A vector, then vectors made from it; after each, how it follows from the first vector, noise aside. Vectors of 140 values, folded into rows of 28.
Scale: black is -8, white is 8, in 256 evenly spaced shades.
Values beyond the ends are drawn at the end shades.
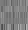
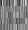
reversed, negated, scaled up.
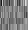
reversed, negated, scaled up.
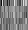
reversed, negated, scaled up.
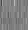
reversed, negated, partly zeroed.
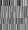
reversed, negated, scaled up.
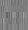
wrapped around, shrunk.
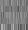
negated.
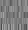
sign-scrambled.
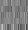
negated.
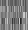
wrapped around, negated, scaled up.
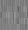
wrapped around, shrunk.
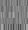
sign-scrambled.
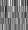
wrapped around, negated, scaled up.
